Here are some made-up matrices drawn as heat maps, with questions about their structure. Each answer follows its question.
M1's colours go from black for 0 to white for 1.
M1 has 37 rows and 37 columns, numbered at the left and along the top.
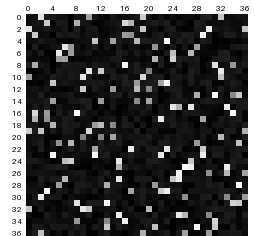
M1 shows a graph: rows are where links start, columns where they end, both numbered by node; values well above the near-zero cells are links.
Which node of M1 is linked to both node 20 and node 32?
node 9
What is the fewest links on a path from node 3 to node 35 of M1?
4
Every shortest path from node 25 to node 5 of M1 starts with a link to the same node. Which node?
node 27
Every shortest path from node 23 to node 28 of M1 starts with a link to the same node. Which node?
node 29
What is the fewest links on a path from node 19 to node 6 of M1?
5
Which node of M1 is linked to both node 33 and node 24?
node 15
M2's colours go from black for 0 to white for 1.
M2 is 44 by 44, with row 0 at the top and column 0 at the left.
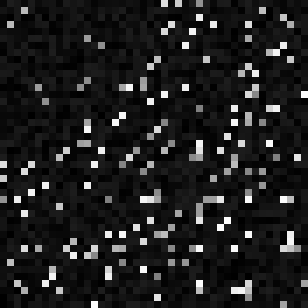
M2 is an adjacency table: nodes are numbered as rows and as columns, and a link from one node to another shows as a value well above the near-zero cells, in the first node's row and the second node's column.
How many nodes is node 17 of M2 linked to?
6
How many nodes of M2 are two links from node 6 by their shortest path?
7
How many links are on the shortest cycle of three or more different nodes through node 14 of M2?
5
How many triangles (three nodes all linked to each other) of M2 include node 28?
4
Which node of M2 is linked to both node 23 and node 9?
node 21
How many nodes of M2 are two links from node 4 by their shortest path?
7
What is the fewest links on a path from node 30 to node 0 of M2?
2
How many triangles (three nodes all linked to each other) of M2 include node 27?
0
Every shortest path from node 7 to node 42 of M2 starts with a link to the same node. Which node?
node 39
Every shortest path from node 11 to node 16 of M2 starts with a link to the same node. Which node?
node 12
